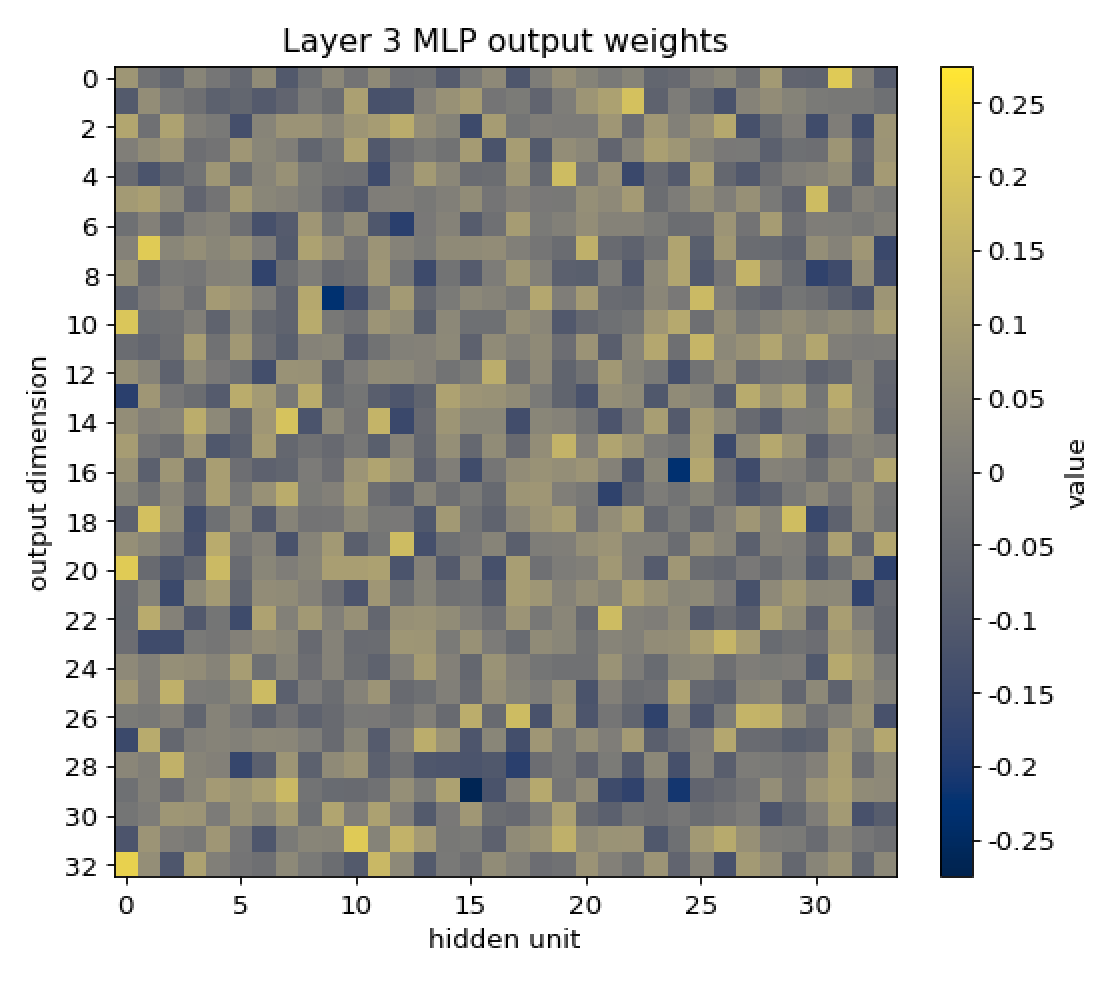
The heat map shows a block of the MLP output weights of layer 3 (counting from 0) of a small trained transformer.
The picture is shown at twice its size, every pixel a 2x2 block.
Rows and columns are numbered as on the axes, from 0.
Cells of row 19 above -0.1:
31
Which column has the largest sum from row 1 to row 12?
8
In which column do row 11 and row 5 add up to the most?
30
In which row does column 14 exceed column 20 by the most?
13
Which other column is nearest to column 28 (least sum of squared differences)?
29
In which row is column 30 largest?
5
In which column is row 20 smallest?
33
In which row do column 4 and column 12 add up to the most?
19
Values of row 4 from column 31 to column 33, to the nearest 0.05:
0.05 -0.1 0.1
